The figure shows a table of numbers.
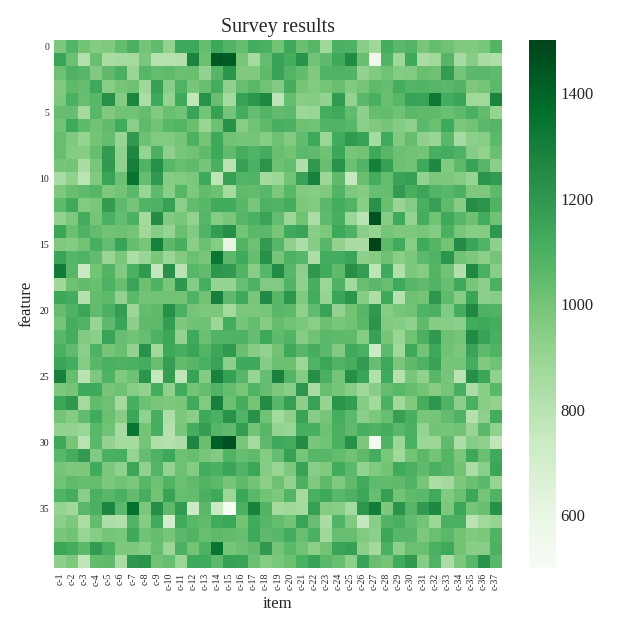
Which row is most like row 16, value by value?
38
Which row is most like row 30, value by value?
1
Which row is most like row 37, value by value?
0
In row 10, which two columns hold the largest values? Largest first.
c-7, c-22
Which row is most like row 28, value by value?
32
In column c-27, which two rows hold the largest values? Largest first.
15, 13
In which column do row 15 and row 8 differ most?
c-15
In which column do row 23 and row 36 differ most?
c-10
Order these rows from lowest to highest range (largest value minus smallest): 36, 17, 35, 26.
26, 36, 17, 35
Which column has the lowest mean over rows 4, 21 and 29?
c-19
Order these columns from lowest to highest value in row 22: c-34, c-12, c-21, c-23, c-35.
c-21, c-34, c-23, c-12, c-35
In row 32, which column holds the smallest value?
c-35
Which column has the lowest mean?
c-3
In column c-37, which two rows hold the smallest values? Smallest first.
30, 1
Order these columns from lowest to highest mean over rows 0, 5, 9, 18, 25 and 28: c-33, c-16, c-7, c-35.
c-33, c-35, c-16, c-7
